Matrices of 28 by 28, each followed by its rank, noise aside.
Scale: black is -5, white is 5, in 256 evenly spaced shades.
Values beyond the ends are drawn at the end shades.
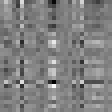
one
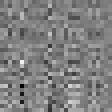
three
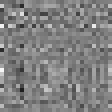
three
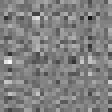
three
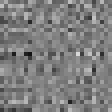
three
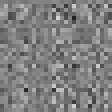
four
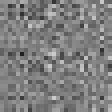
four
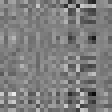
two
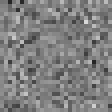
six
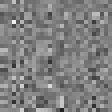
four
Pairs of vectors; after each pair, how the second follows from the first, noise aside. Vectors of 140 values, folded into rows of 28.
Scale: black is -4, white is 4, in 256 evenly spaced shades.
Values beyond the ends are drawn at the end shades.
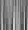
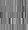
wrapped around, partly zeroed.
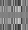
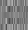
reversed, negated, shrunk.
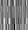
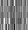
copied.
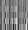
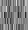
shuffled.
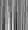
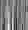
copied.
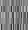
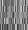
wrapped around, negated.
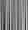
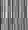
wrapped around, negated.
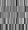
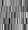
shuffled.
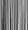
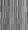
reversed, negated, shrunk.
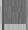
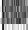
scaled up.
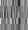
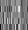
wrapped around, negated.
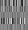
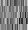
shuffled.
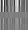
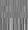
reversed, shrunk.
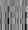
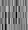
wrapped around.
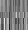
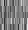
wrapped around.
